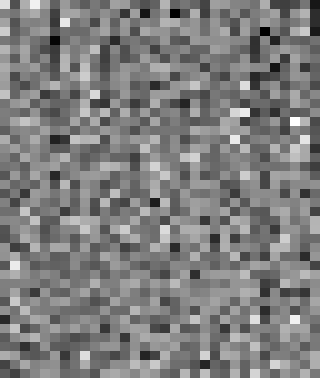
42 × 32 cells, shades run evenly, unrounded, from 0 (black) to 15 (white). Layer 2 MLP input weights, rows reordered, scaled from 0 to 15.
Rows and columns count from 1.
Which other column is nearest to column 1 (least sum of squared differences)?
22
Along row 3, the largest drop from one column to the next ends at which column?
8
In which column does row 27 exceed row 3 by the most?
29
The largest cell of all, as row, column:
14, 30
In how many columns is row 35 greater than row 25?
14
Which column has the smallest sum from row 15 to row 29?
27
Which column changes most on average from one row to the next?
25
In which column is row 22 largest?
12
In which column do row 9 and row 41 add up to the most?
9
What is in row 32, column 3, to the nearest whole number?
8
